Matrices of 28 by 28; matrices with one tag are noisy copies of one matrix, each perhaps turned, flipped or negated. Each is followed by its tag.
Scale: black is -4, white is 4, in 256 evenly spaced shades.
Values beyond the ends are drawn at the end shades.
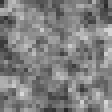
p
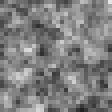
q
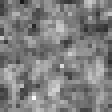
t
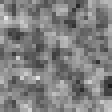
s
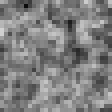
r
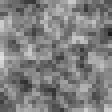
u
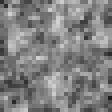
t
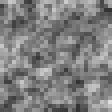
p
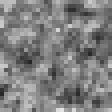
t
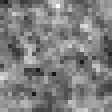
u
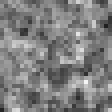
r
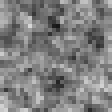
t
